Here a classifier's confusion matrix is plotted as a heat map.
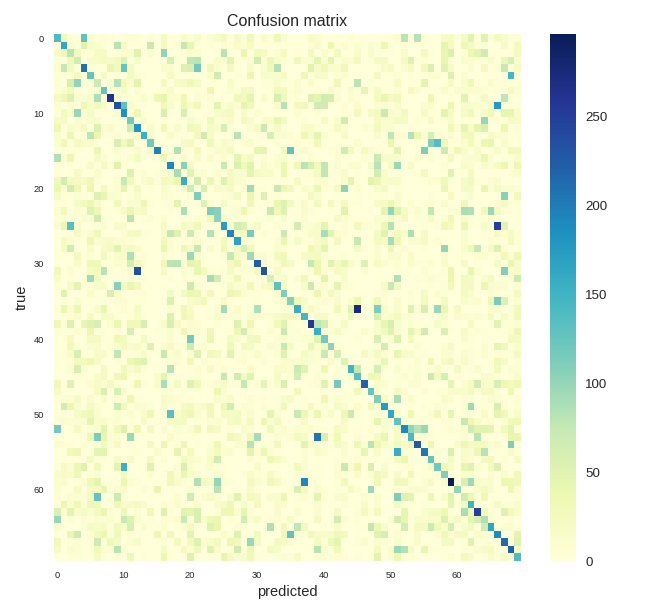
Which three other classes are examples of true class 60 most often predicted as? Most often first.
47, 24, 36
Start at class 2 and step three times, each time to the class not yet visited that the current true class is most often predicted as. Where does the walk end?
4
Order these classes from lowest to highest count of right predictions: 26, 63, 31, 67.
26, 67, 31, 63
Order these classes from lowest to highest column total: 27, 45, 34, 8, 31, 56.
8, 31, 56, 45, 27, 34
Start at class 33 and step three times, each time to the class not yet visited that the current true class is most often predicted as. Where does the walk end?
35
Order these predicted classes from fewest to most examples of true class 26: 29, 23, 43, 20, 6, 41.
43, 6, 41, 20, 23, 29
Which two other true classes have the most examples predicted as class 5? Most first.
32, 13
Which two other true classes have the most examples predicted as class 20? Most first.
40, 29
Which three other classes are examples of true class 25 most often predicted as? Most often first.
66, 2, 50
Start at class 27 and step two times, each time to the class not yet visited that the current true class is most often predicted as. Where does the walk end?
17
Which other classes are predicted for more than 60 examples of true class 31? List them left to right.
7, 12, 67
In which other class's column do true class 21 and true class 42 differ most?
67
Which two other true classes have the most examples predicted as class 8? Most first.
34, 4
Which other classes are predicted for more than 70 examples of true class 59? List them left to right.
21, 24, 37, 62
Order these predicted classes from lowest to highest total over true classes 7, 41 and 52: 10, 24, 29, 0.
24, 29, 10, 0
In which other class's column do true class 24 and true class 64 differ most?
0
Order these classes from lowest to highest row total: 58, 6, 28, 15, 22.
58, 22, 6, 28, 15
